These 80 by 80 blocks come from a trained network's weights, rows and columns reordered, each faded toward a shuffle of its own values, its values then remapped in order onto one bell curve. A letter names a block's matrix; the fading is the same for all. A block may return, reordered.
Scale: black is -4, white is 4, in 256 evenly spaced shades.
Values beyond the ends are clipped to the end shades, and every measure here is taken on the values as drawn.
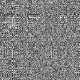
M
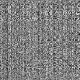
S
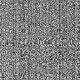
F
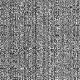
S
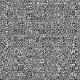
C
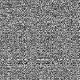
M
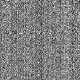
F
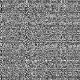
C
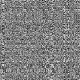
C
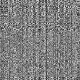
S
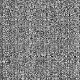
F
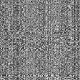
S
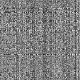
S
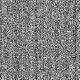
F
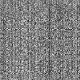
S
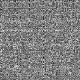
C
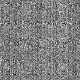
F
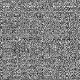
M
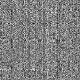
F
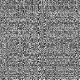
C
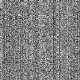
S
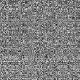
C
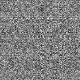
M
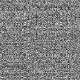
C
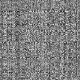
F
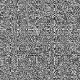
M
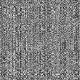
S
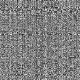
F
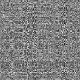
C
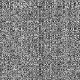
F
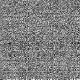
M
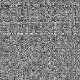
M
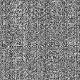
F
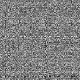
M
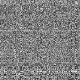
M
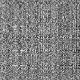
S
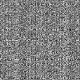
F
